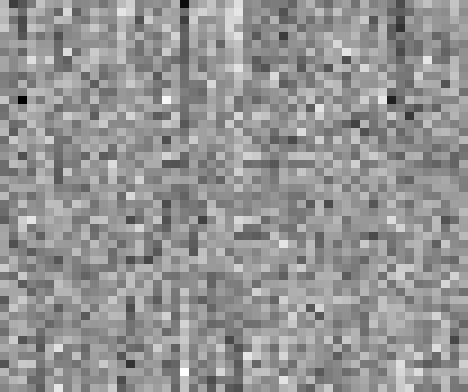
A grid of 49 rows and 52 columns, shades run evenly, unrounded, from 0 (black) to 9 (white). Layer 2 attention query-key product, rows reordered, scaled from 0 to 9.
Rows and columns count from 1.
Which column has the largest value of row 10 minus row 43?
51
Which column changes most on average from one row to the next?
3
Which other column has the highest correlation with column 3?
44
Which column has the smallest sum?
21
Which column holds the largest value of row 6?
38
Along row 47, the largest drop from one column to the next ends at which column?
22
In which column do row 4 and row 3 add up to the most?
26
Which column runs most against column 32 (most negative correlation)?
14
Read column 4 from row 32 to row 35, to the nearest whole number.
3 6 4 5
